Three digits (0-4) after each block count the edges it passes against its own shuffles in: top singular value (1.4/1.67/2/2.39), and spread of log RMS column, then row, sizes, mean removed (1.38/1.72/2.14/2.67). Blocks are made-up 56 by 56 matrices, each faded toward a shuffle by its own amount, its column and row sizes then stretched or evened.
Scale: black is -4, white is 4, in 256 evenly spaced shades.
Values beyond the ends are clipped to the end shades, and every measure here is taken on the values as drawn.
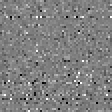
0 0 3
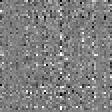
1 4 3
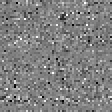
1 1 3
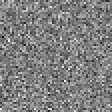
1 0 0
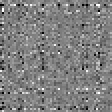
3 3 3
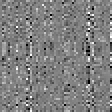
4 4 0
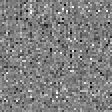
1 1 1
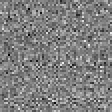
3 0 1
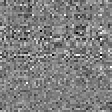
3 1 3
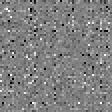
1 2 2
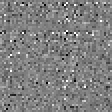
0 1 3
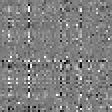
4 3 2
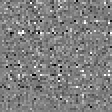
1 2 3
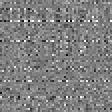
3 1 4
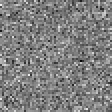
1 0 0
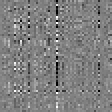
4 4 2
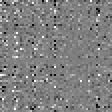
0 3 3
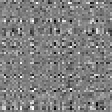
4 3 4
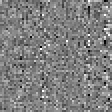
2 3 0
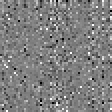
3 3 0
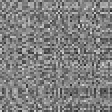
4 1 2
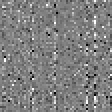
3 3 0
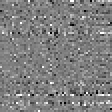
3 1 3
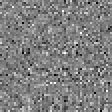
2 1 2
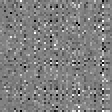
4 4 1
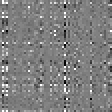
4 4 2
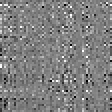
4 4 2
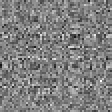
3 0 3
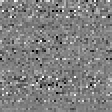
0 1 4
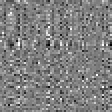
4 3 2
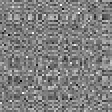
4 0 1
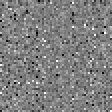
0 2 0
